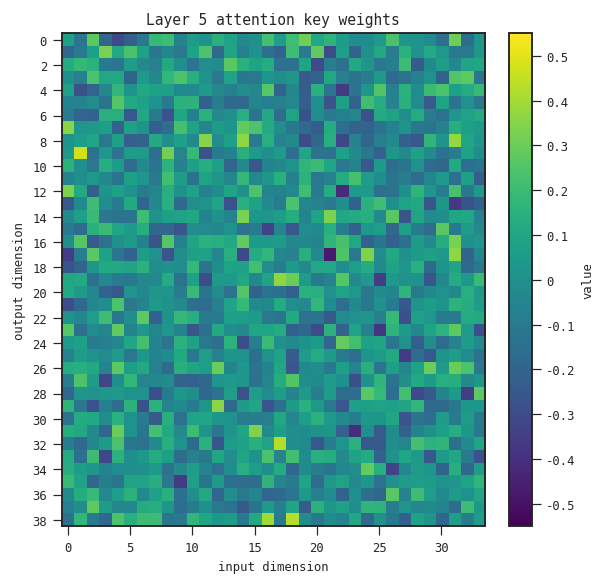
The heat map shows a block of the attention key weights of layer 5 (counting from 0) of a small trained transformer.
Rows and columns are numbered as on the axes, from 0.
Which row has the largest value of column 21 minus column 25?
23
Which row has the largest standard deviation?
17
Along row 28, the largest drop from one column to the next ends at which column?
28
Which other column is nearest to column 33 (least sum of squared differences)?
13
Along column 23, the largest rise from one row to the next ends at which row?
32
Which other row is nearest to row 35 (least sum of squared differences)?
20
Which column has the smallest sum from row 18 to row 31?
11
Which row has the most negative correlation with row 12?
37
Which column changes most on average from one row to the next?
31
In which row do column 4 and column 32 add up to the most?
26
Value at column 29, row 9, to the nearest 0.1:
0
